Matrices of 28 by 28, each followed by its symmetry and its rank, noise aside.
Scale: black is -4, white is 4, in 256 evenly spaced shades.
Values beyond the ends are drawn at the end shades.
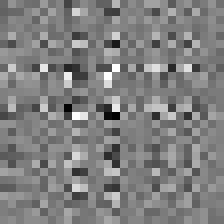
no symmetry, rank two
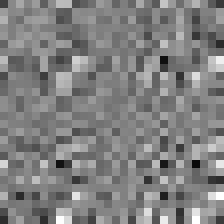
symmetric, rank two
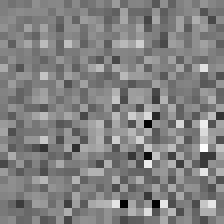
no symmetry, rank four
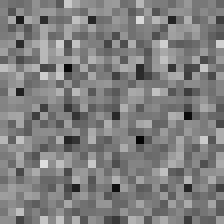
symmetric, rank four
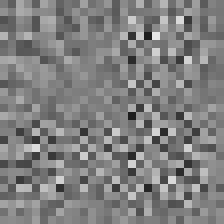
antisymmetric, rank four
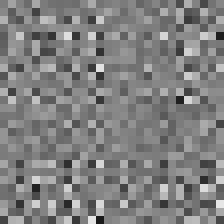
no symmetry, rank two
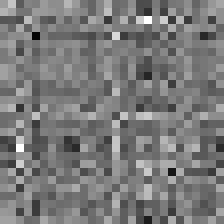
symmetric, rank three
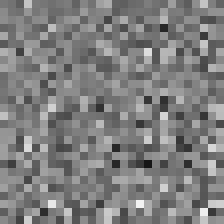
no symmetry, rank four
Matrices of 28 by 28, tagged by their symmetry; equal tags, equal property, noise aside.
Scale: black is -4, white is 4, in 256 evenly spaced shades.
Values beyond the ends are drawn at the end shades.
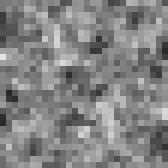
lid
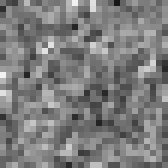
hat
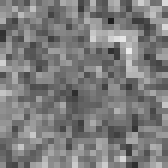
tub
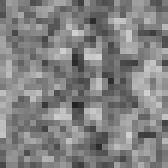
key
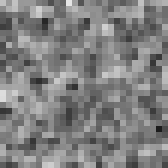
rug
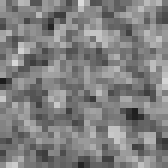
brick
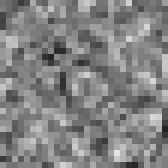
hat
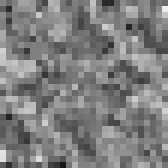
lid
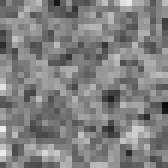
rug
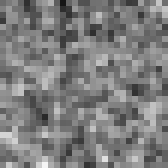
rug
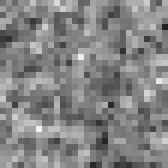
rug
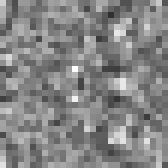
key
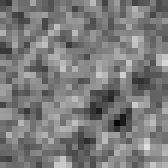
hat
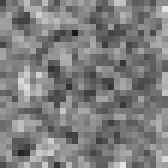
key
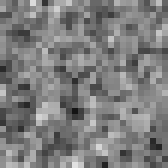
rug
